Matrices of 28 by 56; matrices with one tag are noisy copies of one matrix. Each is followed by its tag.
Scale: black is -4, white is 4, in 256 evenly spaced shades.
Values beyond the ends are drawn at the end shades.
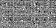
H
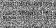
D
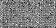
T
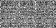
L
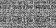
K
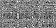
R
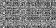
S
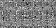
D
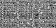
R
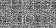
K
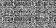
H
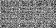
L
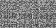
R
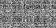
K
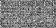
L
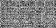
L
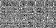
L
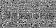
R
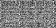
L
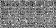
L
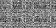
K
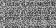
S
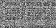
S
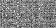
R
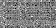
S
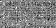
S
